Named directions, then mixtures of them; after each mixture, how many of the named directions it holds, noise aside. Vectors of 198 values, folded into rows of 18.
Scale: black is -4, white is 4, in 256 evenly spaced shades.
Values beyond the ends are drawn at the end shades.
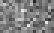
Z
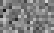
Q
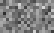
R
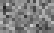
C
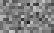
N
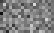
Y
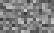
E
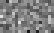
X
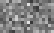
three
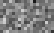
three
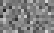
one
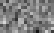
four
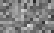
two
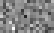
two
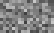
one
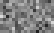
three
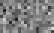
three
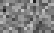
three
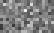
four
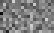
one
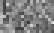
two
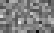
two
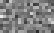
three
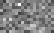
three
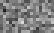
two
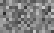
one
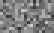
two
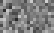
one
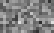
three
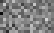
one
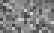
four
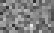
three
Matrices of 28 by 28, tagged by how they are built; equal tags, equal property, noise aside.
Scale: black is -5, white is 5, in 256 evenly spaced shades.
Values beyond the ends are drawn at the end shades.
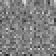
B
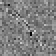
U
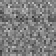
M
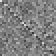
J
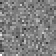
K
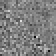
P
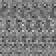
M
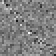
U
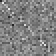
J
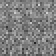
M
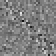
U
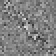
U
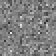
K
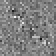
U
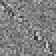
U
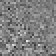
P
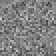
M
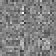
B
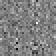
K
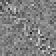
U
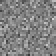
M
